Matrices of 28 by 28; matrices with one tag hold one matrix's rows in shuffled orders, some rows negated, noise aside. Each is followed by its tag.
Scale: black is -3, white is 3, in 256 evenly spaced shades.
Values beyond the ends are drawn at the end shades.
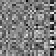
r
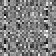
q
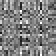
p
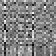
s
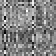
s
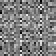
p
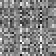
p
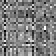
s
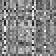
s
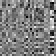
r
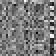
r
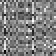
s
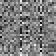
p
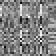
p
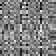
p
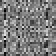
q
